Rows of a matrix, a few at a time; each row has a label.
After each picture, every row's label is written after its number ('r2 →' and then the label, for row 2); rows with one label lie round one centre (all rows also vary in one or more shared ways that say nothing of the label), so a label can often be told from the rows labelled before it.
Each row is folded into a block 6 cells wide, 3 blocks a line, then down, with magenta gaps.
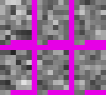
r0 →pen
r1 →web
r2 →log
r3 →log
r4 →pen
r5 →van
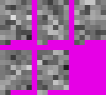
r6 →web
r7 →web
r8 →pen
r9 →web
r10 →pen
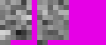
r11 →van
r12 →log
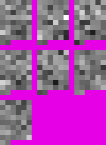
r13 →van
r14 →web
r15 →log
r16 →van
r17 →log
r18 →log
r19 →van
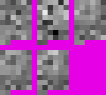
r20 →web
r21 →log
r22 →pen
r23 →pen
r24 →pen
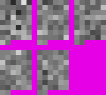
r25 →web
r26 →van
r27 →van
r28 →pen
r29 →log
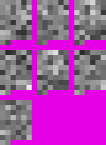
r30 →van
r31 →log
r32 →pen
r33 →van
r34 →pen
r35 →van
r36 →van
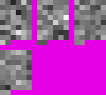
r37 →web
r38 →web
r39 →van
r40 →pen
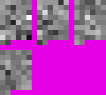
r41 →web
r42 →log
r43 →web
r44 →log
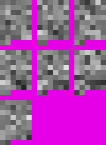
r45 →log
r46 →van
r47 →web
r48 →van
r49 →web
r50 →pen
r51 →web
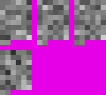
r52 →pen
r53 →van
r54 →van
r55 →log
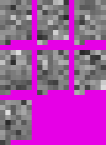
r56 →web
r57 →pen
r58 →web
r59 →pen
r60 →log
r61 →van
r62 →log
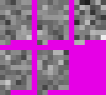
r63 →log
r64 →van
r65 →van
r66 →van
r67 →pen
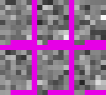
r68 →van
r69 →van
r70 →web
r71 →van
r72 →van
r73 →log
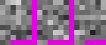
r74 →pen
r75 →pen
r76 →van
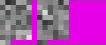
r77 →van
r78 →log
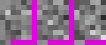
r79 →log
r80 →pen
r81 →pen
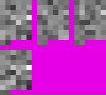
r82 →web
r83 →log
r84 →log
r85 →web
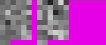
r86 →log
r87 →web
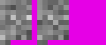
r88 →web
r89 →web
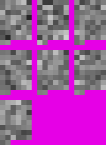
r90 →pen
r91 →van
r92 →van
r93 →log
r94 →pen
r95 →van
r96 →pen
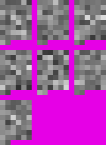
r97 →web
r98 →pen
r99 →web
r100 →web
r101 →van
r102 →van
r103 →web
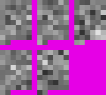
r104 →web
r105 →web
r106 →log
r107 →web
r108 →log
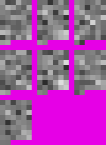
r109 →van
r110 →log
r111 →web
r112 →pen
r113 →log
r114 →log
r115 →log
